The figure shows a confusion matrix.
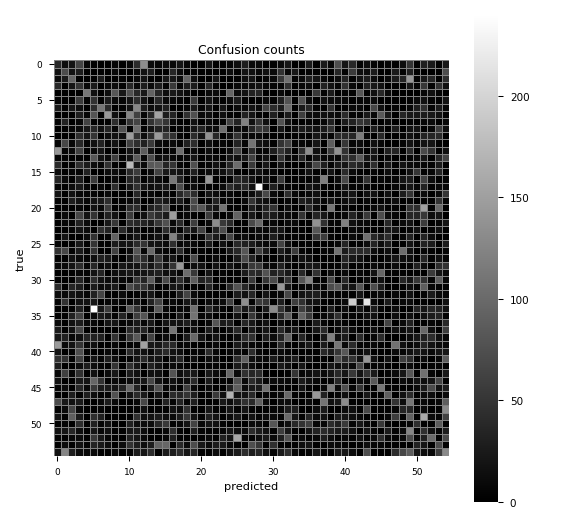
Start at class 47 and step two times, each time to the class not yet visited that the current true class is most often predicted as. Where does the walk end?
3
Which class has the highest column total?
11
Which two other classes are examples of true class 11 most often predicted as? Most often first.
27, 38
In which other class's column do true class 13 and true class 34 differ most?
5
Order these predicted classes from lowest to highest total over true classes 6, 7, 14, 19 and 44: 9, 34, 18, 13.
9, 18, 34, 13
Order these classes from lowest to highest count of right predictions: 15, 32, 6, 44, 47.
15, 47, 32, 44, 6
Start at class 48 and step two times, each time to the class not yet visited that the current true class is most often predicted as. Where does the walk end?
1
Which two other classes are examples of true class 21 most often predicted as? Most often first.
16, 25
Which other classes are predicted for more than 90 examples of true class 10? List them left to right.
14, 21, 42
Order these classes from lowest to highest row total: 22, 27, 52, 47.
27, 52, 47, 22
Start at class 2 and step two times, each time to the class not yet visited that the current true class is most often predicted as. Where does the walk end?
51
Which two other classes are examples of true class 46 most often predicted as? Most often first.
24, 36
